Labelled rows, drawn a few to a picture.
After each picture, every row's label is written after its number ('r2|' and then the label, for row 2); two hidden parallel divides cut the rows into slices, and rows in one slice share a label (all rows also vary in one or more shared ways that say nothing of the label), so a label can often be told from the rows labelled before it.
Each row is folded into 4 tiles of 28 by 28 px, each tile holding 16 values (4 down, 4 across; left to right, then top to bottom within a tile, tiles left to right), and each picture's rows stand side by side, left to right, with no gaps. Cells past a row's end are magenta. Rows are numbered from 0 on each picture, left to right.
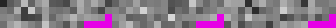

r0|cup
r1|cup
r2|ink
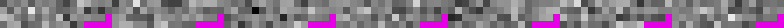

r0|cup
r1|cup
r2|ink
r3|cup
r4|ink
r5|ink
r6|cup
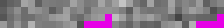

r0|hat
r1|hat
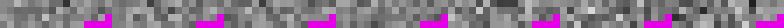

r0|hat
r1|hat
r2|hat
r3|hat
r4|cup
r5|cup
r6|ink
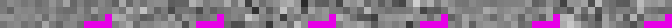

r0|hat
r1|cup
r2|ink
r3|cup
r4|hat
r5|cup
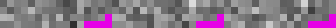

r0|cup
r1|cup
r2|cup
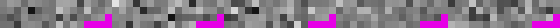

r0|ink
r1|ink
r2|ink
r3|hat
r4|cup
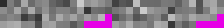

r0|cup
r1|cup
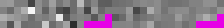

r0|cup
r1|hat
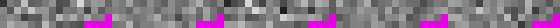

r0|cup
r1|hat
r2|cup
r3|hat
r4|cup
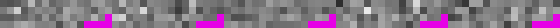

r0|hat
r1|cup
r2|hat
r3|cup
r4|hat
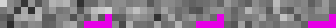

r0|ink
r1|hat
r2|hat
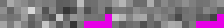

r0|cup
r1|hat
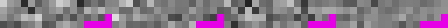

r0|ink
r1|hat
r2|ink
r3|hat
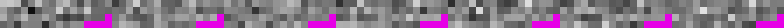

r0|ink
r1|cup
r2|ink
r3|cup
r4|cup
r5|cup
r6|cup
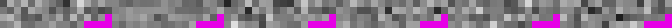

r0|cup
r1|hat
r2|cup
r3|hat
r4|cup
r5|ink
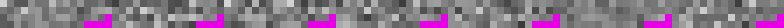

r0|hat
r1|cup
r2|ink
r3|cup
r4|cup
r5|hat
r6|cup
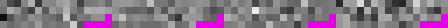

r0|ink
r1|hat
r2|cup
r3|cup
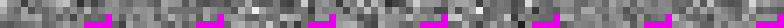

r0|ink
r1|hat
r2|cup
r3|cup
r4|cup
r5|hat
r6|cup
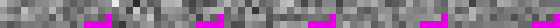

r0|hat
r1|ink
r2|ink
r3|hat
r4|hat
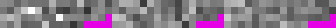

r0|cup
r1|cup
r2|hat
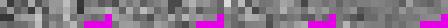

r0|ink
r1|cup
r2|ink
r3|hat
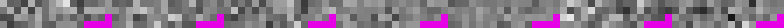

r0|ink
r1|cup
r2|ink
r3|hat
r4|hat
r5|cup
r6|ink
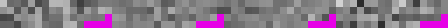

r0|ink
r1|hat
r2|hat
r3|ink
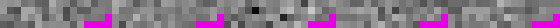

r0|hat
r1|hat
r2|ink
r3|hat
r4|hat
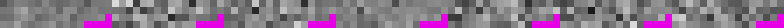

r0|hat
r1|ink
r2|ink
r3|hat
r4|ink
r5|ink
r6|cup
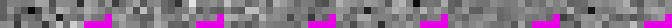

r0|ink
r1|cup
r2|hat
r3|ink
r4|hat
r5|ink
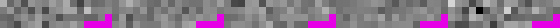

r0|ink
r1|hat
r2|hat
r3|hat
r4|ink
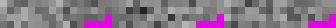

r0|hat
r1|ink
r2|hat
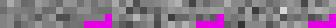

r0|hat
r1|ink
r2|ink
